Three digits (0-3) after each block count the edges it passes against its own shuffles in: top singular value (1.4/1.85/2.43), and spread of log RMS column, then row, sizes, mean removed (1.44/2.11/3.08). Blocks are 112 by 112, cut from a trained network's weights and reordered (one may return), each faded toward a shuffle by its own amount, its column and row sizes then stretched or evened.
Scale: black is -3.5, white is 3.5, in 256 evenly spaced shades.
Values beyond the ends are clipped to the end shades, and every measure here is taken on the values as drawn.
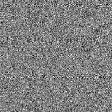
2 0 2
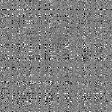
2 3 3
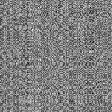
3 1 1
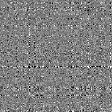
2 2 3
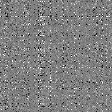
2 3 2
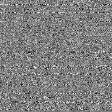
0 0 3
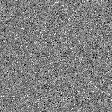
1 0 0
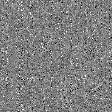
0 2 0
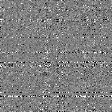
2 2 3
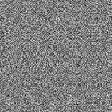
3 1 0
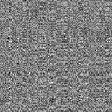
3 2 1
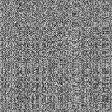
3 1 1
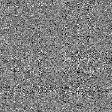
1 2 2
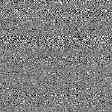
0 1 3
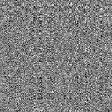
3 2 1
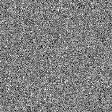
0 1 1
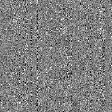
1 3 1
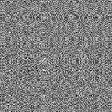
3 0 2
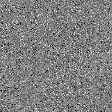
0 1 1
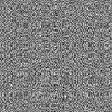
3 2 1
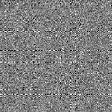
3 2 2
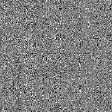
0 3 2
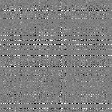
3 2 3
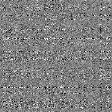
1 2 3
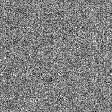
1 0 1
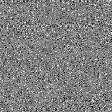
2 0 1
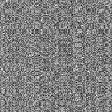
3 1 1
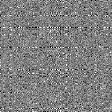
3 2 2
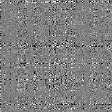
1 3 3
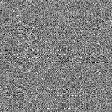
2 0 2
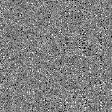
1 2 0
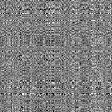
3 2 3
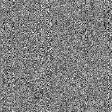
0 3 1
